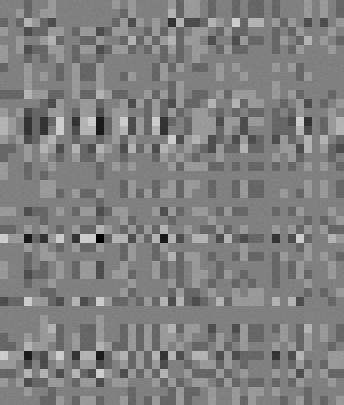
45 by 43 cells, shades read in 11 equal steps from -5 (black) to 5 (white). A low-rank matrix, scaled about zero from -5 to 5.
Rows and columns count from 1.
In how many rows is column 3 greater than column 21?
17
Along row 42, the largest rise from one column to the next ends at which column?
13
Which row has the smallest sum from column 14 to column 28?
3
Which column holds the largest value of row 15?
8
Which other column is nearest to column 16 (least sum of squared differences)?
20
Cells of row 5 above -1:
29
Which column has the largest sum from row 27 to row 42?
22
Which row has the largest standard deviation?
27
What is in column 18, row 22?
-1
